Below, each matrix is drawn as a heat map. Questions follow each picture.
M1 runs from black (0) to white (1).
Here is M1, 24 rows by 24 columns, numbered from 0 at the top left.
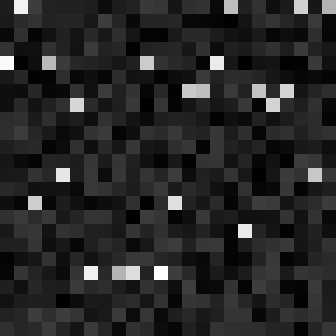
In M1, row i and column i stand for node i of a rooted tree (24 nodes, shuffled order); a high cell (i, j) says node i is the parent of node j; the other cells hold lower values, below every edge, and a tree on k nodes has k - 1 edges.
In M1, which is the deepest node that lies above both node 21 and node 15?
4
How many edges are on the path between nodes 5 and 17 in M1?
9
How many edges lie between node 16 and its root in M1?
7
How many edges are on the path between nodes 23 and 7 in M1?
7
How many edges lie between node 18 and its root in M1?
3
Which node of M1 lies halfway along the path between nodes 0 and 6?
12
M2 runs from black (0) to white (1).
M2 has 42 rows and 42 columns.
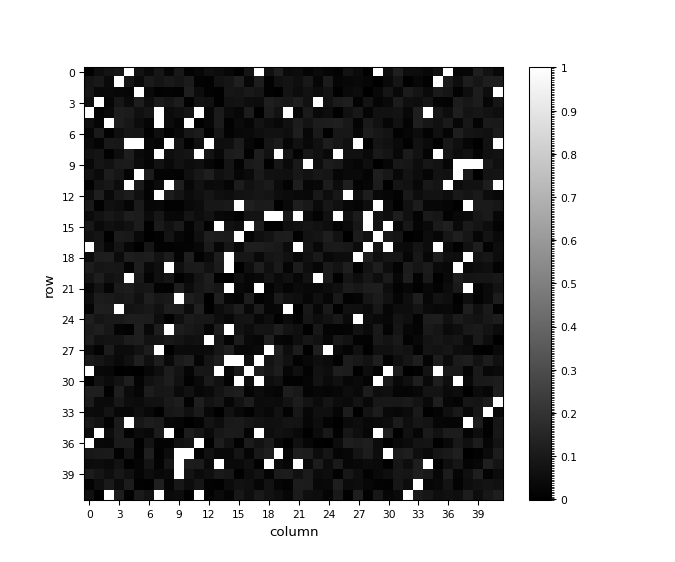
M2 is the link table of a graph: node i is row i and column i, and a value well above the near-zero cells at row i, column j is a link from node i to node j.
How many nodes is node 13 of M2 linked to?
3
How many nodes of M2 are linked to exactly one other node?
7
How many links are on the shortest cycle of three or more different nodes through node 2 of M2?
4
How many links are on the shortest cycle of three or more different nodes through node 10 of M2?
6
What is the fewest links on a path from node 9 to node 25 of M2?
4
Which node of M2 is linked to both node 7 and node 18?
node 27
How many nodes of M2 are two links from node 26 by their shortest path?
1
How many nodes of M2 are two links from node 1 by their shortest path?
4
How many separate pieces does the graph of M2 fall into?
4
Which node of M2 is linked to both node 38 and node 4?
node 34
